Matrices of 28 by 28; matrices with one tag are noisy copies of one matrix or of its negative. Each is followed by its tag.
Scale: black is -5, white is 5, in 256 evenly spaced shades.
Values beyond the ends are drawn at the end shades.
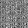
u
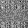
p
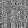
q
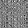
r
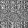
p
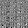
u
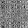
p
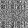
p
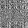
p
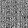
u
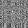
q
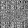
p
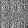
p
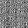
u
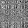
p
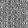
r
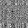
q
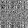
p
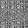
p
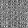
r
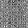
r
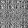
p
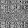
p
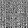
u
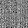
u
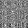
q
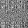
p
